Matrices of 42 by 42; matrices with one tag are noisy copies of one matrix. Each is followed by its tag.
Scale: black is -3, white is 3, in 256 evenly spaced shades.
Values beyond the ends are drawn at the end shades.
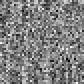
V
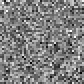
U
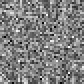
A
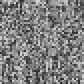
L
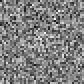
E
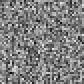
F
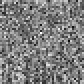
L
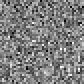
U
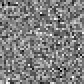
E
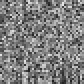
V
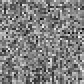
L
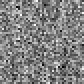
A
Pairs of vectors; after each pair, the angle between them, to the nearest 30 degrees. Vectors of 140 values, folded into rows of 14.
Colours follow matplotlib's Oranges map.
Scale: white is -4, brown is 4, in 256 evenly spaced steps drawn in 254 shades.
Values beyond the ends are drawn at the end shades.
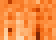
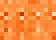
120 degrees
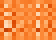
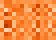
150 degrees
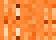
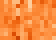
60 degrees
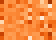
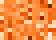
150 degrees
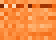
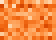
60 degrees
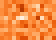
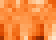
90 degrees
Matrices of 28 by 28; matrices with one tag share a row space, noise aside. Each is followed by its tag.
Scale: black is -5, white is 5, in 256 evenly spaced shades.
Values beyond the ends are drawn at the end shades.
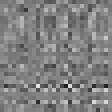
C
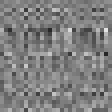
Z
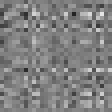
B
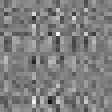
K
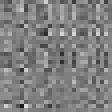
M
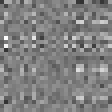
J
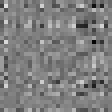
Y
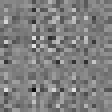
K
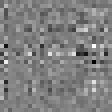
Y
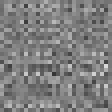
Z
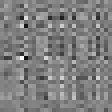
M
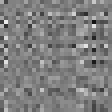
Y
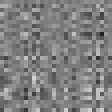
B
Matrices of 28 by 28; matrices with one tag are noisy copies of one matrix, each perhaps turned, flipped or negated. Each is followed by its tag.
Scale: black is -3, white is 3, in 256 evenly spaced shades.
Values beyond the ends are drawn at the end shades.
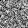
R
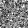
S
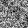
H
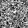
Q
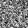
R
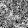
H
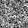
Q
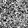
Q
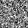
Q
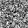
Q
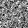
R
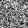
S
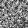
R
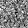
Q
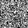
Q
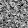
R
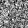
S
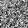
R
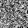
R
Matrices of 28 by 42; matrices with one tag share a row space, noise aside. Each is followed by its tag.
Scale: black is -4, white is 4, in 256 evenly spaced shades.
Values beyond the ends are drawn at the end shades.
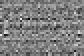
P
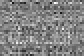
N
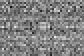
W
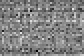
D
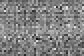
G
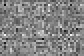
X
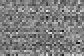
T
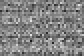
T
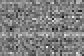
T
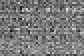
D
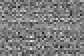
N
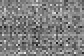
G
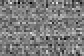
T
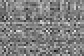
W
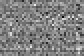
T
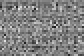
G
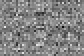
X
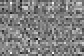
D
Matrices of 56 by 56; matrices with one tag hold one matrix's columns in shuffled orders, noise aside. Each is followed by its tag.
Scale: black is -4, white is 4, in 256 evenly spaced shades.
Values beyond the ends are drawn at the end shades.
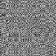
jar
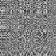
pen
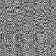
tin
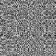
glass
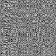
jar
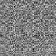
glass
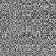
glass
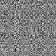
glass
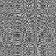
jar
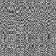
tin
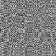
jar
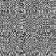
pen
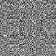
glass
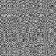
jar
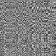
tin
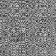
jar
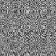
pen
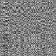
tin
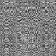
tin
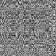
glass
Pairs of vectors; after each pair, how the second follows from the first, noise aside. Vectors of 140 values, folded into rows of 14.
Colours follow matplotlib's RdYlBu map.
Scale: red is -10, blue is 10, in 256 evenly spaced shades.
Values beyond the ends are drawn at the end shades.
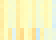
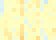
wrapped around, negated, partly zeroed.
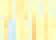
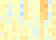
reversed, negated.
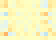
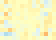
sign-scrambled.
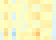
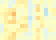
wrapped around.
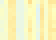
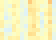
wrapped around, negated.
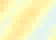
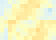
wrapped around.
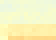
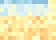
reversed, negated, scaled up.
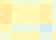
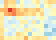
reversed, negated, scaled up.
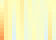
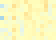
wrapped around, negated, partly zeroed.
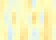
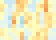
reversed, negated, scaled up.
